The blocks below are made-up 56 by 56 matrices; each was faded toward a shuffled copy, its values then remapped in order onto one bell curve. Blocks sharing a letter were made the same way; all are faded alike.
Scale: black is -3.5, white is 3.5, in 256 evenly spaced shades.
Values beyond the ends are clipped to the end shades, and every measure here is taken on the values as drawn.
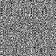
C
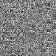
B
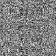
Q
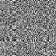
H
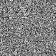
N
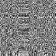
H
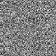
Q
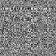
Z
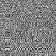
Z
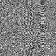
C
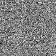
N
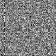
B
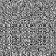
Z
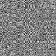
H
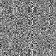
C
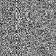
B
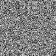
Q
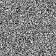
N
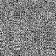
Q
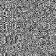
B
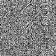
B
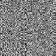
C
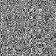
C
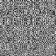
H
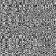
Z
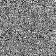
N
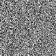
B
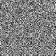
B
